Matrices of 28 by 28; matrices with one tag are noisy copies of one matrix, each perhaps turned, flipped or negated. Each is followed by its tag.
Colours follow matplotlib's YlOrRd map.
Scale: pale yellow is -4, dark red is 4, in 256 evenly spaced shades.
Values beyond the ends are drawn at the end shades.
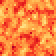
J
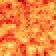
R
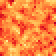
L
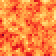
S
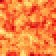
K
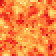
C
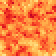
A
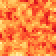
S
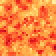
A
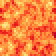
R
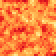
K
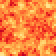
C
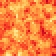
A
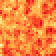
R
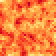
K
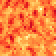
J
